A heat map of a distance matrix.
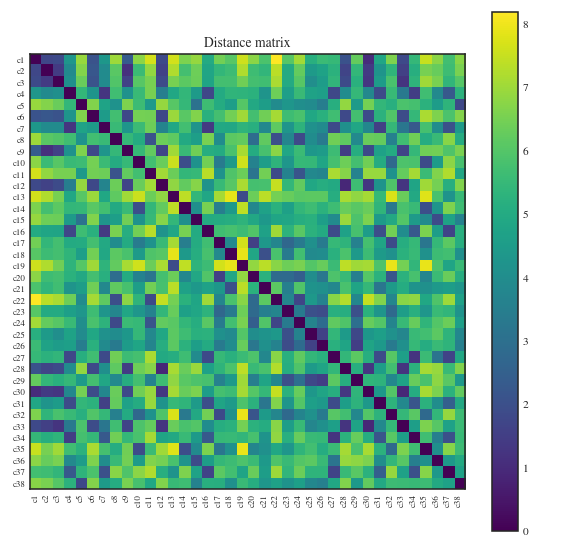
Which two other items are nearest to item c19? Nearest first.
c13, c37
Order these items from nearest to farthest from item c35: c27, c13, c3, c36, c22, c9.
c36, c22, c27, c9, c3, c13
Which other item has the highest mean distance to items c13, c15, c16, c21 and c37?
c11
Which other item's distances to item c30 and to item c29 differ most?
c1
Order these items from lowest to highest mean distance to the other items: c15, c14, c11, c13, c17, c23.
c23, c17, c15, c14, c11, c13
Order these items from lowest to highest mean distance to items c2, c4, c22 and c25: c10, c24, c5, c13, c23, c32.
c23, c24, c32, c5, c10, c13
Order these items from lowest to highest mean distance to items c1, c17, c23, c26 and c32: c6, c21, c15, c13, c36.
c21, c6, c15, c36, c13
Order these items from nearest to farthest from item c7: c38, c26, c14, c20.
c26, c38, c20, c14
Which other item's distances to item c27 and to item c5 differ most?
c34
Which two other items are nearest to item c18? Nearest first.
c21, c23
